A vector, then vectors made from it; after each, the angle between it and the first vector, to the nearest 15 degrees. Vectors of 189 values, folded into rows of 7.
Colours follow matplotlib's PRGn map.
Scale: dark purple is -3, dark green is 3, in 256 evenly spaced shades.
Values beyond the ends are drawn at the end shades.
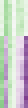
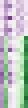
165 degrees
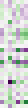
90 degrees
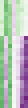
15 degrees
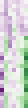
150 degrees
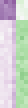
120 degrees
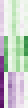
120 degrees
